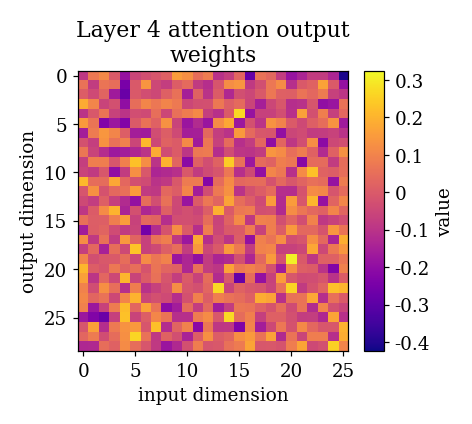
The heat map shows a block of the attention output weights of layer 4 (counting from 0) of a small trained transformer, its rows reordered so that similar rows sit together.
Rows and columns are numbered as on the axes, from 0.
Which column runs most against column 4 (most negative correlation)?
9
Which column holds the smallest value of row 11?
12
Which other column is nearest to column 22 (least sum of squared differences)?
18
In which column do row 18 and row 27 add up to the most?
5
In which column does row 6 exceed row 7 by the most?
15
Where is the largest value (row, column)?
19, 20
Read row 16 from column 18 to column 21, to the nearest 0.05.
0.1 0 0.15 0.05
